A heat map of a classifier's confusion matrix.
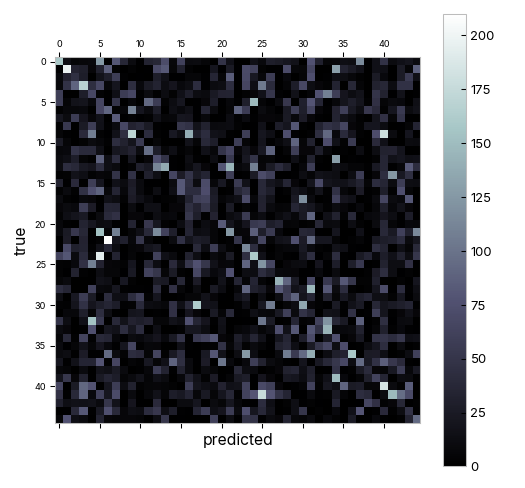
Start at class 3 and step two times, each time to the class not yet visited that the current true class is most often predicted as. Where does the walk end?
4
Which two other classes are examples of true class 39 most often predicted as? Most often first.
34, 1
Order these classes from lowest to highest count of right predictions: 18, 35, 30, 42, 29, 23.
42, 18, 35, 29, 23, 30
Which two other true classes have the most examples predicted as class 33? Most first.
32, 4
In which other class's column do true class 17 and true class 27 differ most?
30
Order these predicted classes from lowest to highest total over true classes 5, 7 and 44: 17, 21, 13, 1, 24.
17, 21, 13, 1, 24
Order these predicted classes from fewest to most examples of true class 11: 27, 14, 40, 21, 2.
27, 14, 40, 2, 21
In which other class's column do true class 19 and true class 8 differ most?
31
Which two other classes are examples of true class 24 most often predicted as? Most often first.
5, 1
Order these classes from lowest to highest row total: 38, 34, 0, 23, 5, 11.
38, 23, 11, 5, 34, 0
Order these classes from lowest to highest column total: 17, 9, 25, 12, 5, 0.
0, 17, 9, 12, 25, 5
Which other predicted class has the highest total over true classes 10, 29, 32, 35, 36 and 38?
33
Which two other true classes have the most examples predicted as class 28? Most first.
36, 27
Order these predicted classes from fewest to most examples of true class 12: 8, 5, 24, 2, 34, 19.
8, 19, 2, 24, 5, 34
